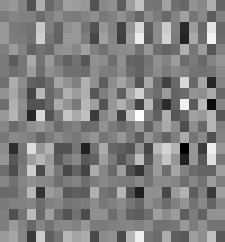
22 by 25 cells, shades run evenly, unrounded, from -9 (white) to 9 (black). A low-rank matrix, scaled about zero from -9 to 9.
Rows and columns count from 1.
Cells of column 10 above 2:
6
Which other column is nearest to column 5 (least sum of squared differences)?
16
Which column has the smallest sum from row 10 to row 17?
24
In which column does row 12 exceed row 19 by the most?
21
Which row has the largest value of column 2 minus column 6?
14
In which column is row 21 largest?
4
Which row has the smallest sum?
11
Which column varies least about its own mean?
3
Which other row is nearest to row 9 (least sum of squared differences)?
1
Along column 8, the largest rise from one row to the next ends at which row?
12
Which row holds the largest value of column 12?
10
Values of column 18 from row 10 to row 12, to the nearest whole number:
3 2 -1
